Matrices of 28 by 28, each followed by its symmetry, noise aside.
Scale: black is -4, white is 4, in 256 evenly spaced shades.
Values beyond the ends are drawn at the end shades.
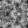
mirrored top to bottom.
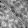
symmetric across the other diagonal.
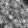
symmetric across the other diagonal.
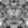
mirrored left to right.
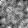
symmetric.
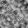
symmetric across the other diagonal.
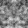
mirrored left to right.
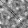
symmetric.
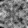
mirrored top to bottom.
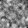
symmetric across the other diagonal.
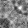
symmetric across the other diagonal.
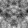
mirrored left to right.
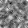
symmetric across the other diagonal.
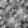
symmetric.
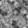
symmetric across the other diagonal.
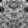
mirrored left to right.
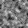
symmetric across the other diagonal.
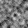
symmetric.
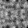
mirrored top to bottom.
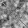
symmetric.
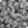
symmetric across the other diagonal.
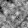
symmetric.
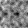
mirrored top to bottom.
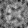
mirrored top to bottom.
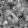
symmetric across the other diagonal.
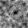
symmetric across the other diagonal.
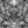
mirrored left to right.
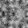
mirrored top to bottom.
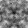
mirrored left to right.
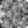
mirrored top to bottom.
